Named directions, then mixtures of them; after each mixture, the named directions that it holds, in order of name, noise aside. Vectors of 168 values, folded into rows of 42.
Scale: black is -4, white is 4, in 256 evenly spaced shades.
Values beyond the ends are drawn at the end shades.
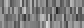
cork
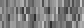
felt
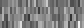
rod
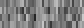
felt.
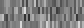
cork, rod.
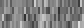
cork, felt, rod.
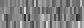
cork, felt, rod.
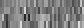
cork, felt, rod.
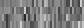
cork, felt, rod.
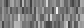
cork, felt, rod.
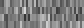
cork, rod.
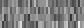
rod.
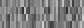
felt.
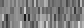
cork, felt, rod.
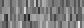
cork, rod.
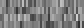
cork, felt, rod.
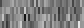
cork, felt, rod.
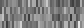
rod.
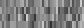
felt.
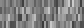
felt.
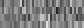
cork.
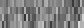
felt, rod.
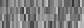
felt, rod.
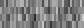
felt.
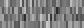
cork.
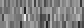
cork, felt, rod.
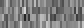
cork, rod.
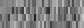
felt.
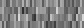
cork, felt.
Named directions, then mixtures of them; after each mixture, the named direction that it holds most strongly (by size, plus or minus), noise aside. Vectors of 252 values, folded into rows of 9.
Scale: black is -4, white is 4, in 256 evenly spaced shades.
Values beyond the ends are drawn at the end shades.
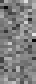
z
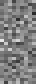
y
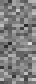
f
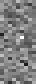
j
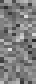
z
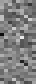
j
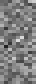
f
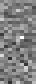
j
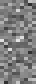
y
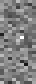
j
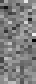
z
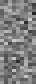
y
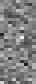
j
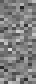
y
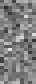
z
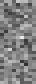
j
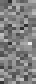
f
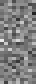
y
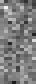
z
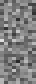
y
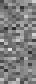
y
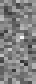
j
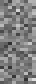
f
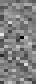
j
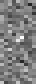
j
